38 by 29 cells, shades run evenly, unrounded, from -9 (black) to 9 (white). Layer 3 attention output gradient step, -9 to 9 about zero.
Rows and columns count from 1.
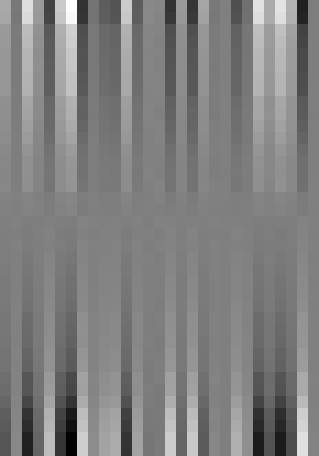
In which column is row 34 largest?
28
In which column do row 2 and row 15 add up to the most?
7
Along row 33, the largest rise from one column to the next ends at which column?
8
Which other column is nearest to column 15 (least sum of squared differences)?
14
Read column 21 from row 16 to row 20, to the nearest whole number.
0 0 0 0 0
